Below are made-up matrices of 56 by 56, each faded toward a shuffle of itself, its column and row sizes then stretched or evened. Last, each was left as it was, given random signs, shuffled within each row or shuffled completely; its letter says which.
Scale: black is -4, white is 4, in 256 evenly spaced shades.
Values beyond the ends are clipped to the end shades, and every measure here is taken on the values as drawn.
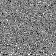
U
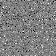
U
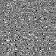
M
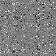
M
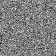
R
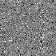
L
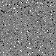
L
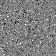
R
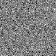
M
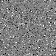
U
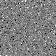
R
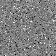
R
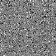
L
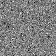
R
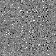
M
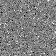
R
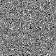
L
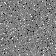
R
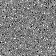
R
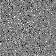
R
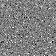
U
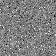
R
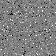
U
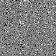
L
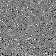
U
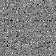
L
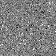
U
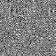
M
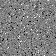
R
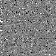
L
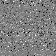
U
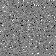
U
